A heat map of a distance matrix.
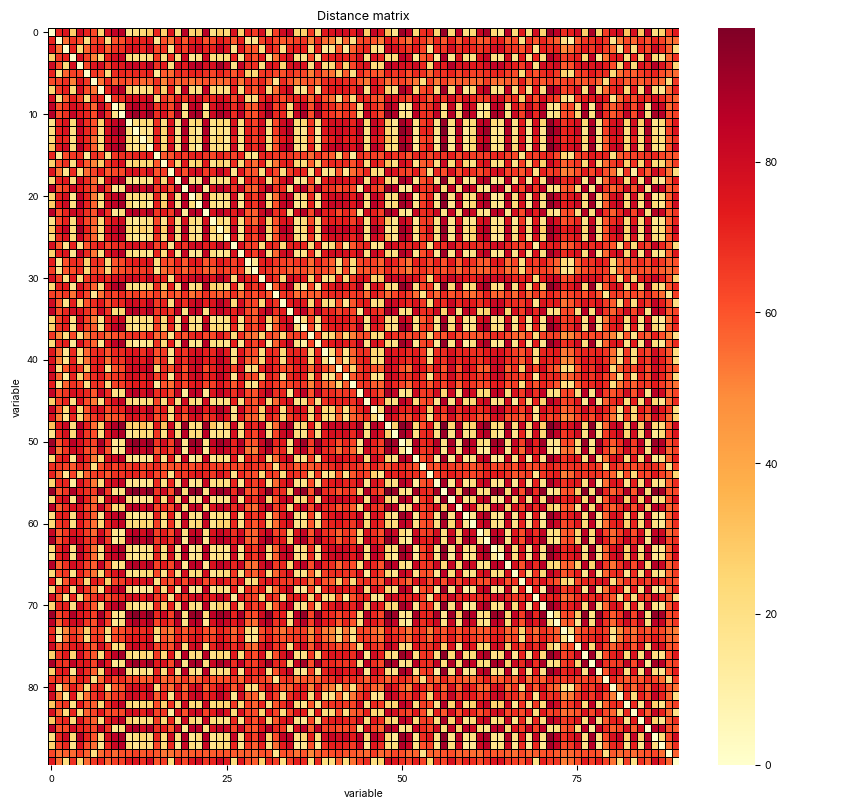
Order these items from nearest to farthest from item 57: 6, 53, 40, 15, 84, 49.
49, 84, 6, 53, 15, 40
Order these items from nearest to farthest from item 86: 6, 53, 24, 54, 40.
24, 6, 53, 54, 40
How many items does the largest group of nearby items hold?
38
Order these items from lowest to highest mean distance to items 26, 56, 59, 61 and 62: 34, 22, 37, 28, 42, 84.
22, 34, 37, 42, 28, 84
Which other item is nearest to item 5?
15
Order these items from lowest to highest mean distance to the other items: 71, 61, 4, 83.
83, 61, 4, 71
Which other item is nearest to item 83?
17
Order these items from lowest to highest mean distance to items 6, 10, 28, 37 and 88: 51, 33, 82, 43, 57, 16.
51, 43, 33, 16, 82, 57
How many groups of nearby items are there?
5
